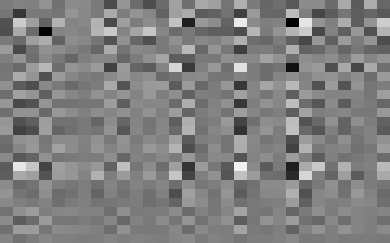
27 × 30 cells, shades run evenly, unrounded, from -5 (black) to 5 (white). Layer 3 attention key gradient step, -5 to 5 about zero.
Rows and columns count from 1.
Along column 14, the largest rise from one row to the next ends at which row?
8
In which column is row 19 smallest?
23
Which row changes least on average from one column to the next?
27
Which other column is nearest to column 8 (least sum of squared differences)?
20
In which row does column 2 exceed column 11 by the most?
19
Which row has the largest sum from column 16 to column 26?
3
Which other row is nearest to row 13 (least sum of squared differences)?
11
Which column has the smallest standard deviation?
7
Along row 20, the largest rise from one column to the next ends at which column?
24
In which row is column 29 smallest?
4
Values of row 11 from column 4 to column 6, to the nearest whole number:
-1 1 0
